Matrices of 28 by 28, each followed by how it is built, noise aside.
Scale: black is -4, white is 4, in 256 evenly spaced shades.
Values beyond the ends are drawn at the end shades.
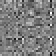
low rank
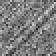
Hankel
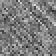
Toeplitz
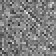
Toeplitz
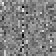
uneven columns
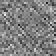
Toeplitz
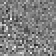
lower triangular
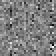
uneven columns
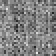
blocks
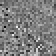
lower triangular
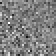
lower triangular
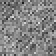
Hankel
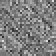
Toeplitz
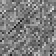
Hankel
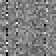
uneven columns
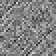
Hankel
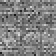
blocks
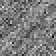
Hankel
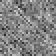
Toeplitz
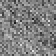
Toeplitz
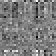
low rank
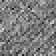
Hankel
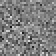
lower triangular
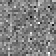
uneven columns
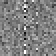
uneven columns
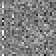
uneven columns
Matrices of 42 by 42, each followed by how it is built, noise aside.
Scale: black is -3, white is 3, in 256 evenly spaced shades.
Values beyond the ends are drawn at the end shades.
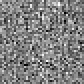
blocks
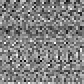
repeating columns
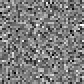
repeating rows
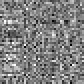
low rank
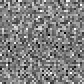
repeating columns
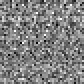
repeating columns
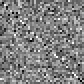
diagonal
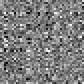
low rank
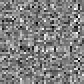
low rank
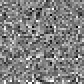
low rank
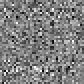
low rank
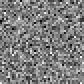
repeating columns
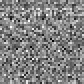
repeating columns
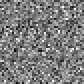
repeating columns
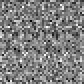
repeating columns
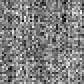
blocks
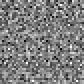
repeating columns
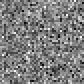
repeating rows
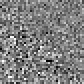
lower triangular
